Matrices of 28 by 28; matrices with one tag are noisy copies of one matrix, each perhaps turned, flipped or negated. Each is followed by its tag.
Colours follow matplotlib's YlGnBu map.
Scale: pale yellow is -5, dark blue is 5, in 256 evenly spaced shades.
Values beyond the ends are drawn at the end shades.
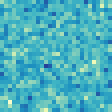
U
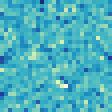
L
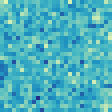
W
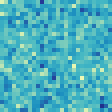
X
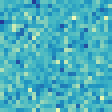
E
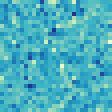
L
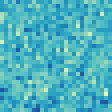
E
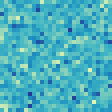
W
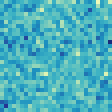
X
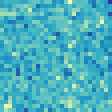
X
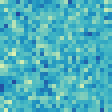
U
